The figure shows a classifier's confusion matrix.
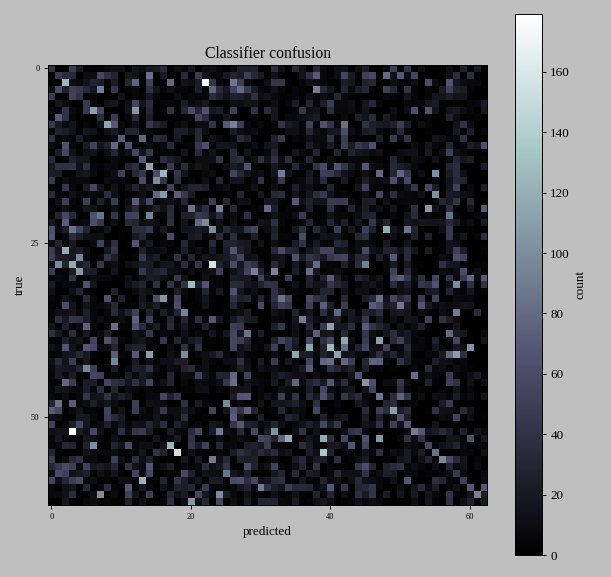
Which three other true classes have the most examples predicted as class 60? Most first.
40, 30, 53
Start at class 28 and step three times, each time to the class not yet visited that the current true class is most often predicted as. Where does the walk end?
25
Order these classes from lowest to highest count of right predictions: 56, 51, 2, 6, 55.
51, 55, 56, 6, 2
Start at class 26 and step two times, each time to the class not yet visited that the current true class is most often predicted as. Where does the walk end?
22
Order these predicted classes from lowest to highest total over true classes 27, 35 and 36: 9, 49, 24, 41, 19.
24, 9, 49, 19, 41
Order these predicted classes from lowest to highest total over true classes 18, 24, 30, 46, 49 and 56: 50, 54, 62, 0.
54, 62, 50, 0
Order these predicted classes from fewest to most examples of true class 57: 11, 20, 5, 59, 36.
20, 59, 36, 11, 5
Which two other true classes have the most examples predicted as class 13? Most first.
59, 10
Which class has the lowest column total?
61
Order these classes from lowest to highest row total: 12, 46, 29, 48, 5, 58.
46, 5, 12, 48, 58, 29
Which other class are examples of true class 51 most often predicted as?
27
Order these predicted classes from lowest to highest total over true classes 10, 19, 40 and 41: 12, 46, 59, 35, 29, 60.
29, 46, 59, 60, 12, 35
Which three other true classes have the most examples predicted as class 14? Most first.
41, 21, 1
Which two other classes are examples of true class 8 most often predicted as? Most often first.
26, 42
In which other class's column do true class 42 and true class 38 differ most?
9
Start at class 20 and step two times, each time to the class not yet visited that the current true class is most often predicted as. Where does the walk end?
17
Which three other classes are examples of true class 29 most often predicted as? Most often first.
4, 32, 37
